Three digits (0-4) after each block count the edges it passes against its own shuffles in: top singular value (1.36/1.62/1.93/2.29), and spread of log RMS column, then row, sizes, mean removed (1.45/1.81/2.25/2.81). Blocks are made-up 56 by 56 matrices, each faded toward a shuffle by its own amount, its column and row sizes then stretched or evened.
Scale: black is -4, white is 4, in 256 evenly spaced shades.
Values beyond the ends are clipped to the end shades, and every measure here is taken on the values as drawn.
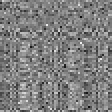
4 0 3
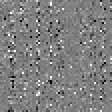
1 4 0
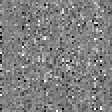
0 3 0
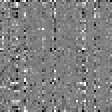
4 4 3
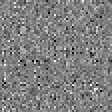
3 2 1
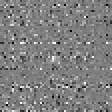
3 2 4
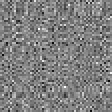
4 1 0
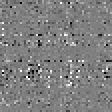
0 2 4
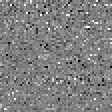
0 0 2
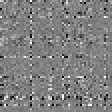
3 3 4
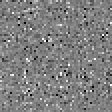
0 1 1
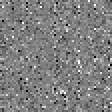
1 2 0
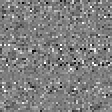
1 0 3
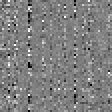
2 4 1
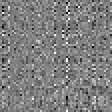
4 4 0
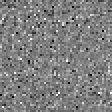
0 0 1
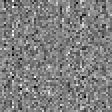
2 3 0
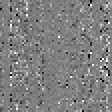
1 4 0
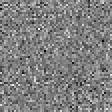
2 0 0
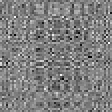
4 0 2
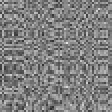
4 2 0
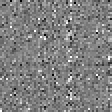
1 3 1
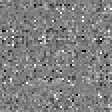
1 2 3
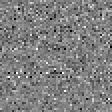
0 0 2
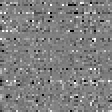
2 2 4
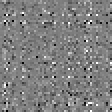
3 3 3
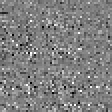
1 2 3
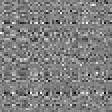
4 0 4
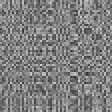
4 1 2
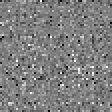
2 1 2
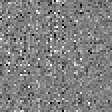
0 3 2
